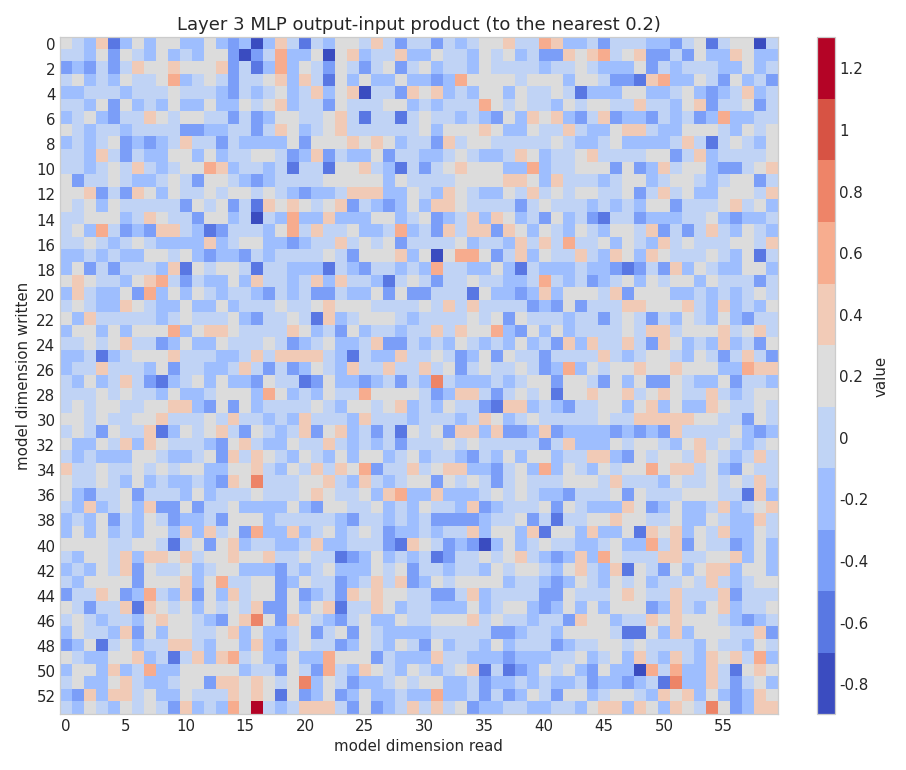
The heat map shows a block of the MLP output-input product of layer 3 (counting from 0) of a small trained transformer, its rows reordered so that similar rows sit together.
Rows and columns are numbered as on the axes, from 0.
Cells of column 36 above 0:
19
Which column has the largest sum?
51
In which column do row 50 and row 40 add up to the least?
35
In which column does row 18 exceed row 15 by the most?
31
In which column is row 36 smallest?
57
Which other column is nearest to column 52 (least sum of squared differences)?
59
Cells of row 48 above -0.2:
41
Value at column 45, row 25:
0.4
